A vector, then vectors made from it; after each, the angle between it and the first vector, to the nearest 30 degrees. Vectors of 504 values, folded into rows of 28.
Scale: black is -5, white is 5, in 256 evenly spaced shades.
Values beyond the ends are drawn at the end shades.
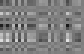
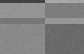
90 degrees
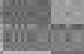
120 degrees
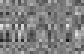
150 degrees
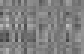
150 degrees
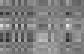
150 degrees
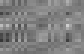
150 degrees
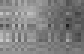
60 degrees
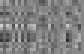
150 degrees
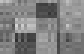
120 degrees
